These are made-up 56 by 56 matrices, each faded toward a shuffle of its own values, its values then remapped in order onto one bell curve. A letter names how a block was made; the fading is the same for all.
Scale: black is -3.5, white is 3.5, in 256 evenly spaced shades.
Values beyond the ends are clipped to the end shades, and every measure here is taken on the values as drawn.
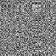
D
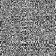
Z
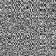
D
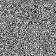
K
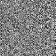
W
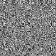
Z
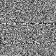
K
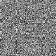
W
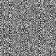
W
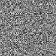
Z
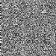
Z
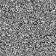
K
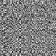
D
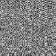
D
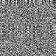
D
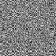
D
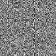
W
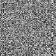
Z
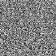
K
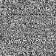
K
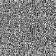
W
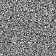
K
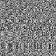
D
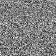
K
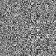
Z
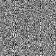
W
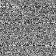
K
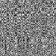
D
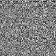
Z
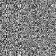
W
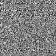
K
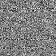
K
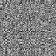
D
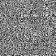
Z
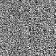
Z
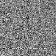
Z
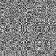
D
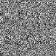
Z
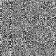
Z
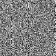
W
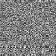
D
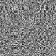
D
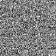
Z
